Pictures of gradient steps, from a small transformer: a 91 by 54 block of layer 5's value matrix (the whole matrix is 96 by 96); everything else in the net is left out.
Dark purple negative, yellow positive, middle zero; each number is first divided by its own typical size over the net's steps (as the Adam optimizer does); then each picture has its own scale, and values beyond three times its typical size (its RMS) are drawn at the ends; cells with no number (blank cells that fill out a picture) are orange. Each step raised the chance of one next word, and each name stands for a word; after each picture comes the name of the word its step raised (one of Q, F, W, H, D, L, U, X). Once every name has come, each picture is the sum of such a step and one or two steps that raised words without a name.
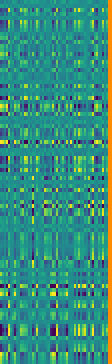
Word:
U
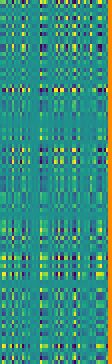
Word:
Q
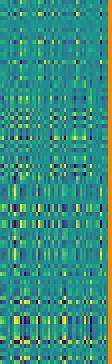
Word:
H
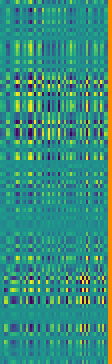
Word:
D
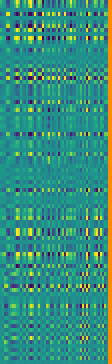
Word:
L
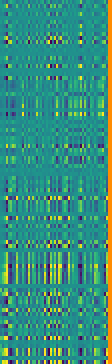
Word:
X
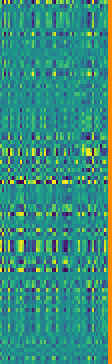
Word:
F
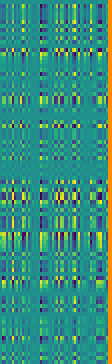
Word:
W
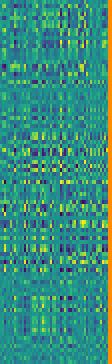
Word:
F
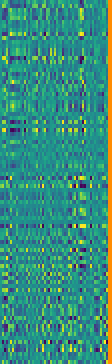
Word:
D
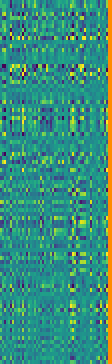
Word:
L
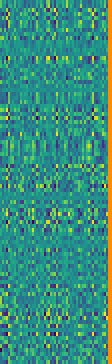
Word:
L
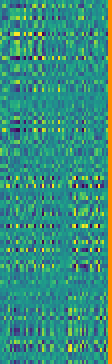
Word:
F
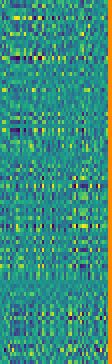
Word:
Q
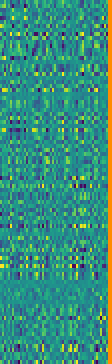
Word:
Q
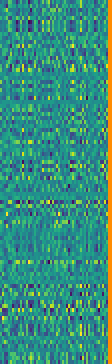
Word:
U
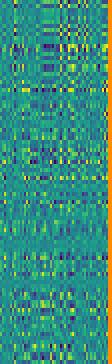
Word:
Q
